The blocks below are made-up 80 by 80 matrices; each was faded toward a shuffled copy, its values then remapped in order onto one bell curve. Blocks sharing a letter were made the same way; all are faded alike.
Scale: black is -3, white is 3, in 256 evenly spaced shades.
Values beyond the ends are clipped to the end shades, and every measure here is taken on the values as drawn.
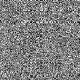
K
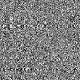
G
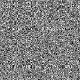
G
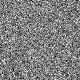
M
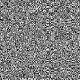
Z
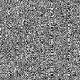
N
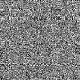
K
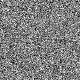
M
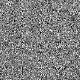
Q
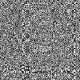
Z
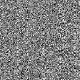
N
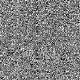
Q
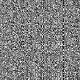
N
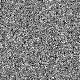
M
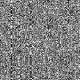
N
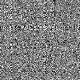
Q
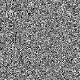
Q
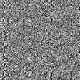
N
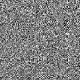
G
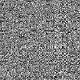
G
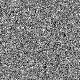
M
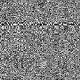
G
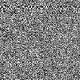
K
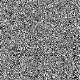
Q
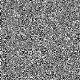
Q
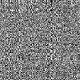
Z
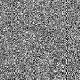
N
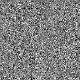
Q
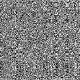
N
